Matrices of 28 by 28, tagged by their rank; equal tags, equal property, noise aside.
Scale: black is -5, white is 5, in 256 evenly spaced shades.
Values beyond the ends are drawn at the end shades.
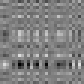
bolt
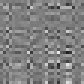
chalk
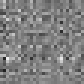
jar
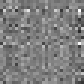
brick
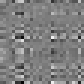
bolt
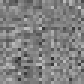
jar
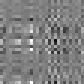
chalk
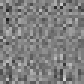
jar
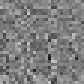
jar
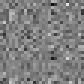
jar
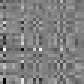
chalk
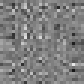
jar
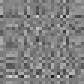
brick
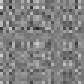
chalk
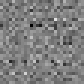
jar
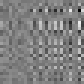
bolt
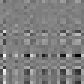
bolt
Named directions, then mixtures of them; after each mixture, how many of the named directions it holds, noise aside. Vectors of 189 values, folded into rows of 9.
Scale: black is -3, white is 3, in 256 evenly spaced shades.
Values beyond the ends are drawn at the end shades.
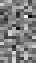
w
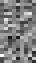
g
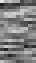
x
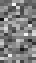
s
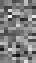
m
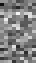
four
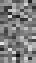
two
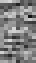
two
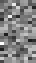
three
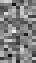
four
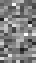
one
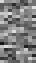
four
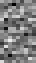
three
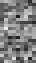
four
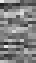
one
